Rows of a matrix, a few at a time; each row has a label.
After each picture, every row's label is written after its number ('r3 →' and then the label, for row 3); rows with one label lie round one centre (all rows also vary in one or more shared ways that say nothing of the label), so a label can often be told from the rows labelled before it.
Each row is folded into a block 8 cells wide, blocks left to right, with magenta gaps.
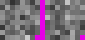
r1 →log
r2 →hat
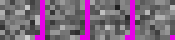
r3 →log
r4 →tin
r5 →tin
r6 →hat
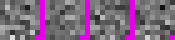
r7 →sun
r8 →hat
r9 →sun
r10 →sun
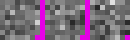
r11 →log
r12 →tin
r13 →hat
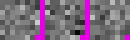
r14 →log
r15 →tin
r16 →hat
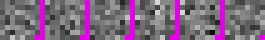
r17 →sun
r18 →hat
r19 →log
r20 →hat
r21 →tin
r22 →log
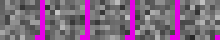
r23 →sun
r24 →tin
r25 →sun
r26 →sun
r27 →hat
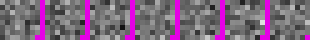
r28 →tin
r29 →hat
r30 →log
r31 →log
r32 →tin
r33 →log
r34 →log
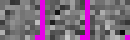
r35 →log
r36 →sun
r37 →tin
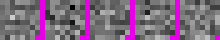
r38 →sun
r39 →sun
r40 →tin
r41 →sun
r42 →log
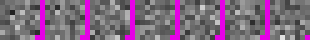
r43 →sun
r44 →tin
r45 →log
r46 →sun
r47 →log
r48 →tin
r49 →sun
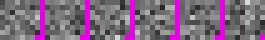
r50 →sun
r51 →tin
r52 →log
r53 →hat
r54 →sun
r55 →hat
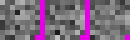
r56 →hat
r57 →sun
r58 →log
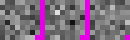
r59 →tin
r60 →tin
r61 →log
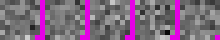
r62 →log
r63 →log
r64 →hat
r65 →tin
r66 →log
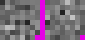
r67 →sun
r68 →hat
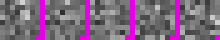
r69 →hat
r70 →hat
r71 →tin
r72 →log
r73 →log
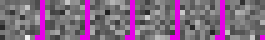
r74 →log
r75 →hat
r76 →hat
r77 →sun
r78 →tin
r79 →log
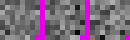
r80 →log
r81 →tin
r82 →hat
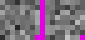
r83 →log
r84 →sun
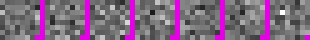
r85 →log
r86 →sun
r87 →log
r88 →hat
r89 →sun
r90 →hat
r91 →tin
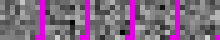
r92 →hat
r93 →sun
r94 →hat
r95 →sun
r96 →log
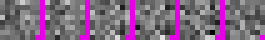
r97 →hat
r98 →hat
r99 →log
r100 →log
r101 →tin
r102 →tin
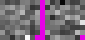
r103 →log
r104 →log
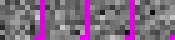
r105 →log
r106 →tin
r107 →sun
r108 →hat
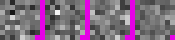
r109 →sun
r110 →tin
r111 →log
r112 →log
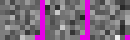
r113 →sun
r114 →tin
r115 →log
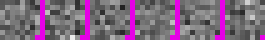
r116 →log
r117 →log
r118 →sun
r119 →log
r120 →sun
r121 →hat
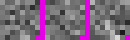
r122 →sun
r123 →hat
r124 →tin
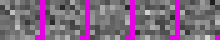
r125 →tin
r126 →sun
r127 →log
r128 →tin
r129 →log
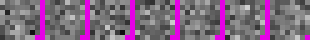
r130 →tin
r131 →hat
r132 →tin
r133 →log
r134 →tin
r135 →log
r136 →log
